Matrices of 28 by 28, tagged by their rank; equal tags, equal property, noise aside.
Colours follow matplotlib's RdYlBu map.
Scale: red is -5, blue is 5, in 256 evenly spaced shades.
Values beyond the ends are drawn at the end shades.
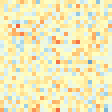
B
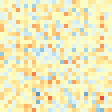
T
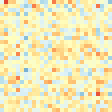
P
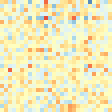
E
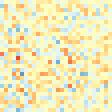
P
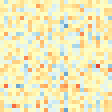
P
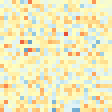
T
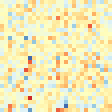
T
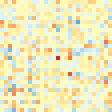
P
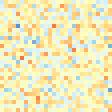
B
